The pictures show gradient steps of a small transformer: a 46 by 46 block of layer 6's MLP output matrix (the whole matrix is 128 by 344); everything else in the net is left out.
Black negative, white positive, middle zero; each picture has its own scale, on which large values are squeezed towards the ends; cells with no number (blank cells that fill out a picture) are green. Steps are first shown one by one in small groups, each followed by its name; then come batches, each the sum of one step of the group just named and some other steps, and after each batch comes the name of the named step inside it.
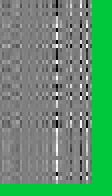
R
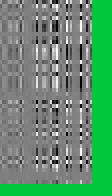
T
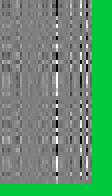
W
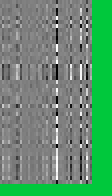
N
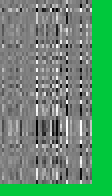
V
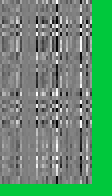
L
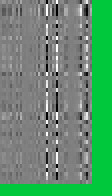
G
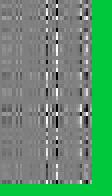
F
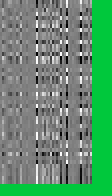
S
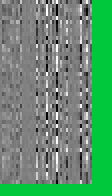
G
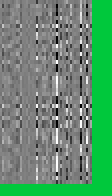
W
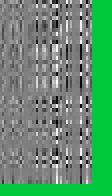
T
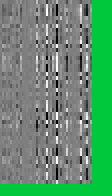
G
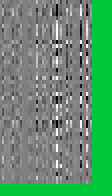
R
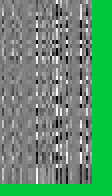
S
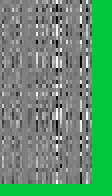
L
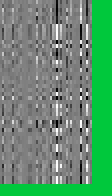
R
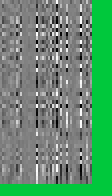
L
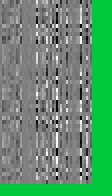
L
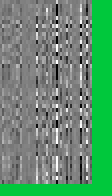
N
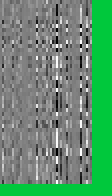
L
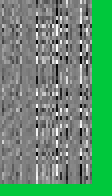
S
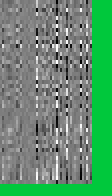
V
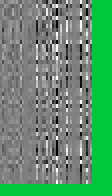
T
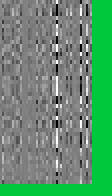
W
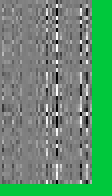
F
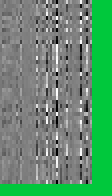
F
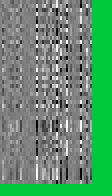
V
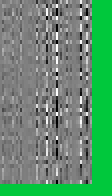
F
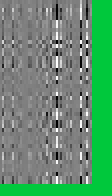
R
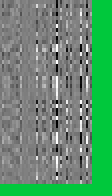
W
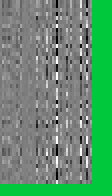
W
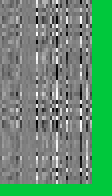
L
